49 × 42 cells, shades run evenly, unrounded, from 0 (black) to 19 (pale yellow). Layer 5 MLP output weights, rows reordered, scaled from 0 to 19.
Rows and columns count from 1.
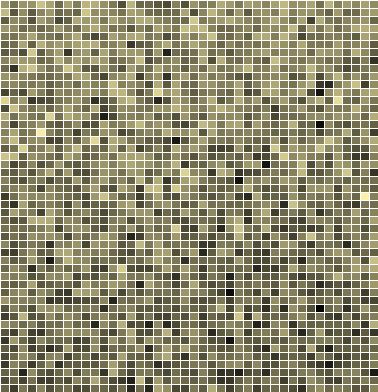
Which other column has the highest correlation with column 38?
1
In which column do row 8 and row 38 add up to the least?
42
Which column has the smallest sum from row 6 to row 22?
36
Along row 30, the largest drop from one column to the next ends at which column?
28
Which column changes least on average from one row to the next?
7
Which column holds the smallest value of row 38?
13
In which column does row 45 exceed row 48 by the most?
14
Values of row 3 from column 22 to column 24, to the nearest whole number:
16 10 11
